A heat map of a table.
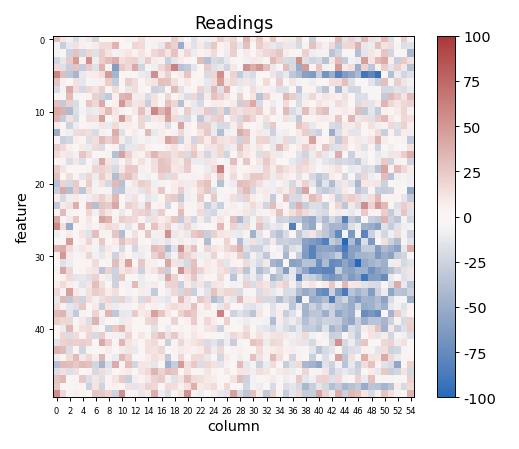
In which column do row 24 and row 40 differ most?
50
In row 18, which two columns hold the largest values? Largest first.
25, 50
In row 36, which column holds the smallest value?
42
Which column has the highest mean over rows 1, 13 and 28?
9
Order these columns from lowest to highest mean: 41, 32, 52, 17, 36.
41, 36, 52, 32, 17
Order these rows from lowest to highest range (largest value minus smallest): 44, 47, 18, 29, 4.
47, 44, 18, 4, 29
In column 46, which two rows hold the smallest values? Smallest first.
31, 28
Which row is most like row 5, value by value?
38
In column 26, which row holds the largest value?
7
